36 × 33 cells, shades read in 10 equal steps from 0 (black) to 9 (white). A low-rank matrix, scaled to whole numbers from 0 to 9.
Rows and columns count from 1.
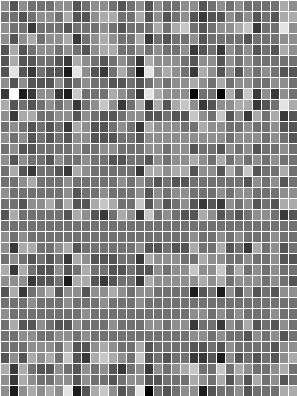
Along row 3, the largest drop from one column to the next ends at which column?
29
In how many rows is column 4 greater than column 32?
9
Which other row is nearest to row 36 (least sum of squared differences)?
4
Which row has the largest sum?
10
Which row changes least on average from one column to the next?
21
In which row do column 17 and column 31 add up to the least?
36
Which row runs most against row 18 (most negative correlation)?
20
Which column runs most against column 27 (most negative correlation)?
14
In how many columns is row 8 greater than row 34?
5
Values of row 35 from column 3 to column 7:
6 5 4 4 5
